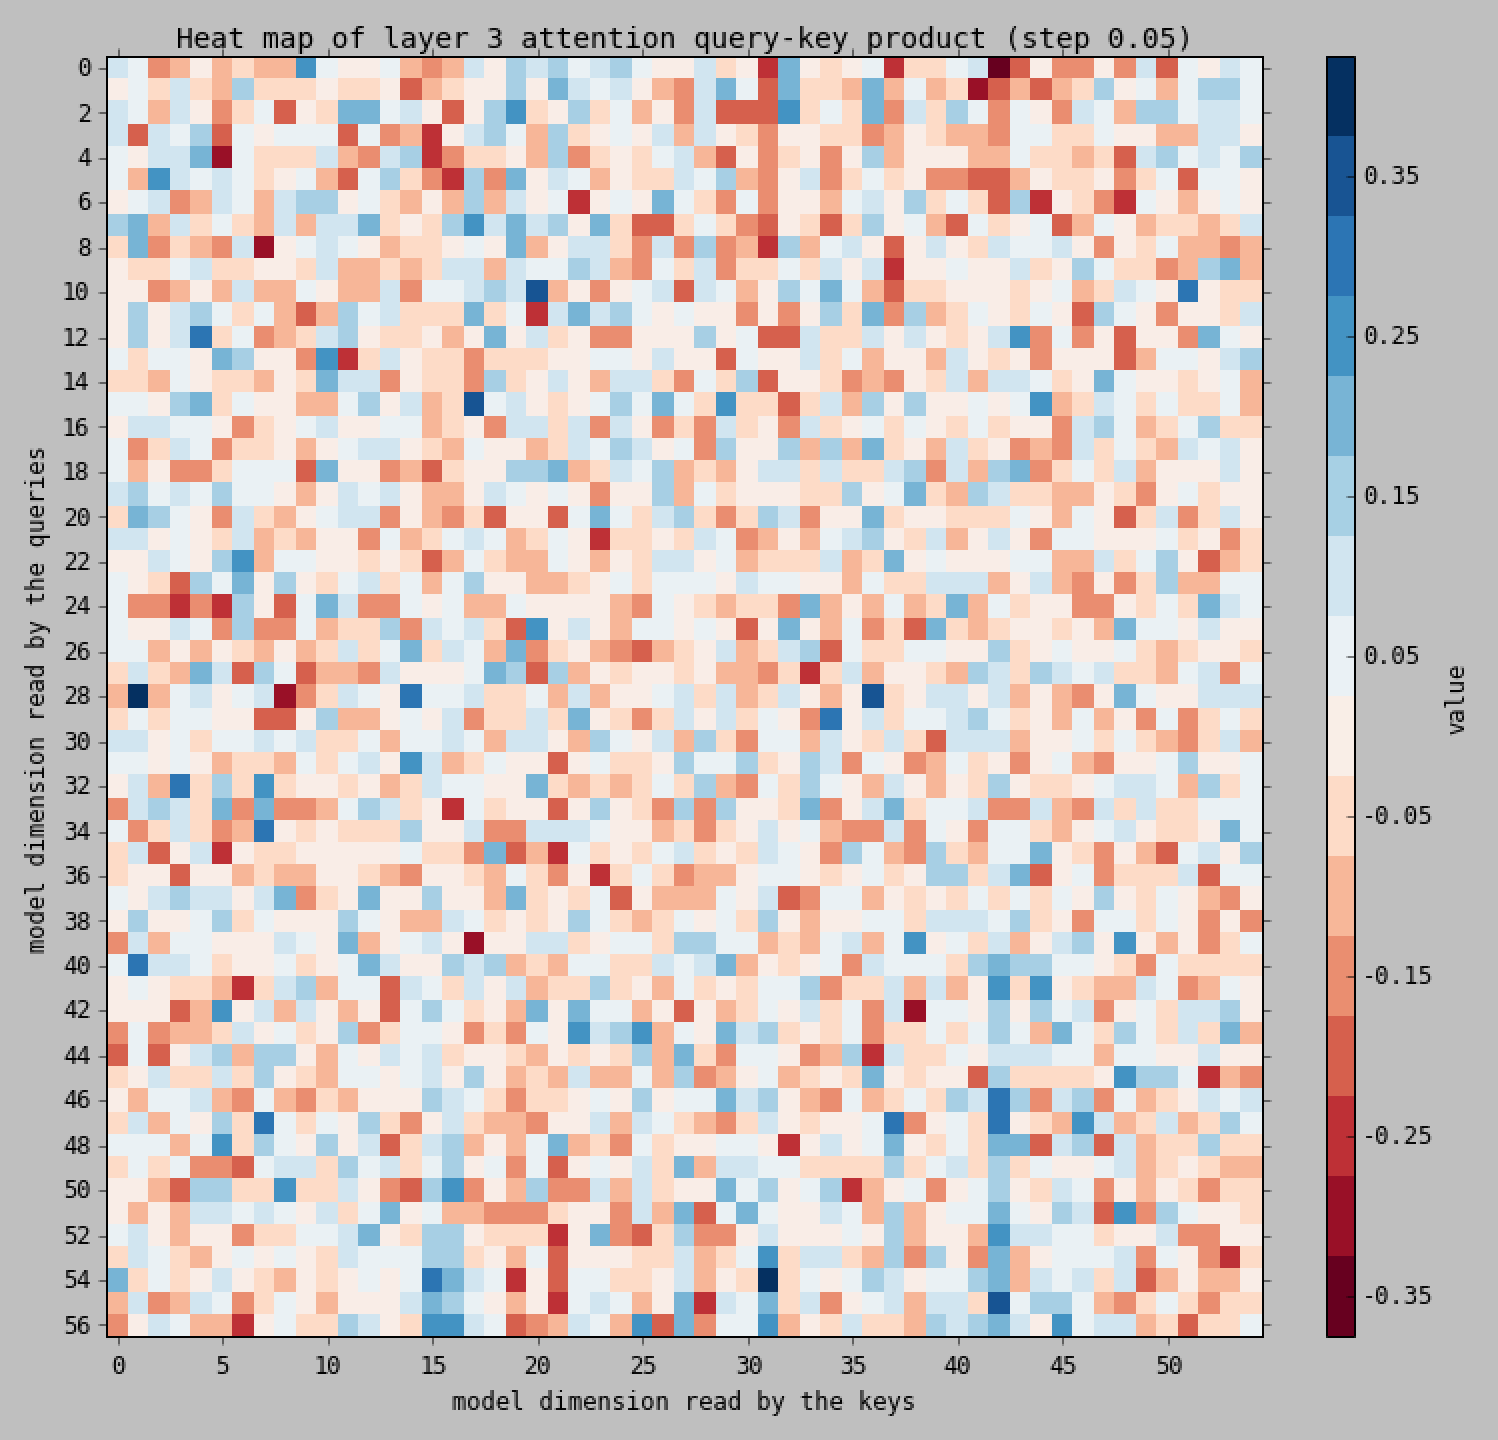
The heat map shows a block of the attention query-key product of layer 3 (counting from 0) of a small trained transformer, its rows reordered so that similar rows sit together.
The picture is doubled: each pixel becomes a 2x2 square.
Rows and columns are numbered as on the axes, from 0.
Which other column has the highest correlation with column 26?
6
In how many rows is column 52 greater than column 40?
18
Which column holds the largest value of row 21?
36
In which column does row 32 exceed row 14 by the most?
7
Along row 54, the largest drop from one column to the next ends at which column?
32
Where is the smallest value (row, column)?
0, 42
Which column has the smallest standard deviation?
54
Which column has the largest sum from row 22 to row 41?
1
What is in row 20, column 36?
0.2
